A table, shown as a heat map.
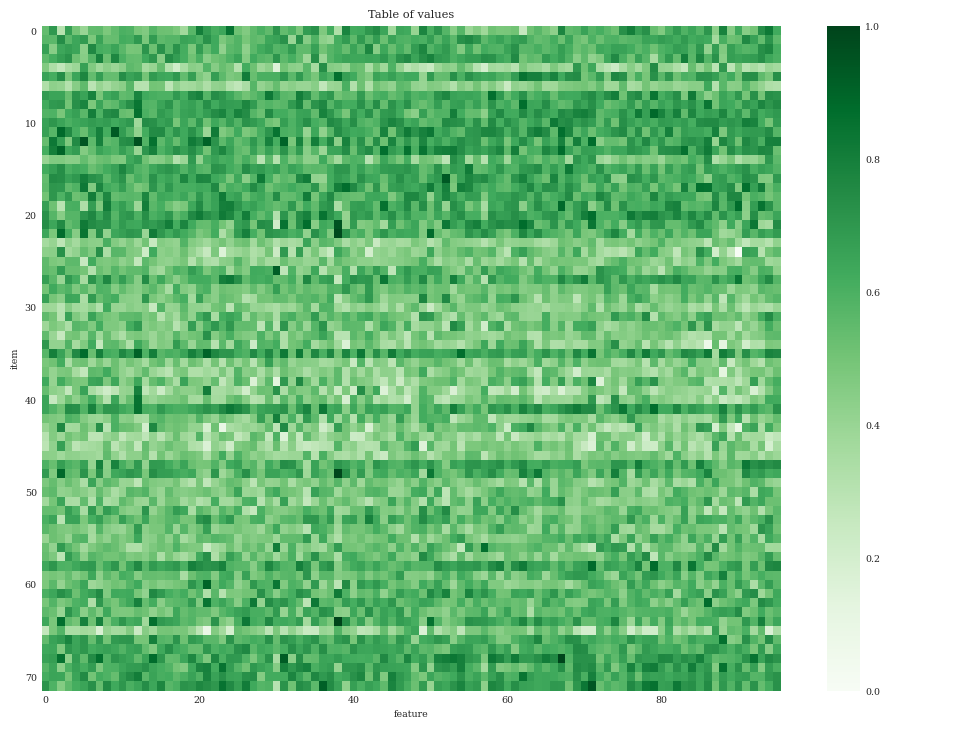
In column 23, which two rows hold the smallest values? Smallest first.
43, 24
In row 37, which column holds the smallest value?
88
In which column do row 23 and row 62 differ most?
86
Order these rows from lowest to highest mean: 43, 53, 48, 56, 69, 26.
43, 56, 26, 53, 48, 69
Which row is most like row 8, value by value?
70
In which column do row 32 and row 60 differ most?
30
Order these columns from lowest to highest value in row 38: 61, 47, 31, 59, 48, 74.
48, 47, 74, 59, 61, 31
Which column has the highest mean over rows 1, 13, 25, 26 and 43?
2
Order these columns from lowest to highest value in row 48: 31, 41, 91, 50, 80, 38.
80, 31, 41, 91, 50, 38
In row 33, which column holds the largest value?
21
